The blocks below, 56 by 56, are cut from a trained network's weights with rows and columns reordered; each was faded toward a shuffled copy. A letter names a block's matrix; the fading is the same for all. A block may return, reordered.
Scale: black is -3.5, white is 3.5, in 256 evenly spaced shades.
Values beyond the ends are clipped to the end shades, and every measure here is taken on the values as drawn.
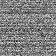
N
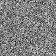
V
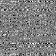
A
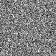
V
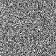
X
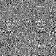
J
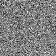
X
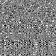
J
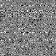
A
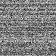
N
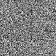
X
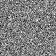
V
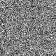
V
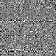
A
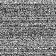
N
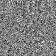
X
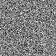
V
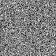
V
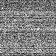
N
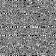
A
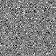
J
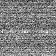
N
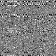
A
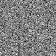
X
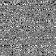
A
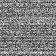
N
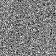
X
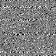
A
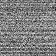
N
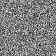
V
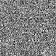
X
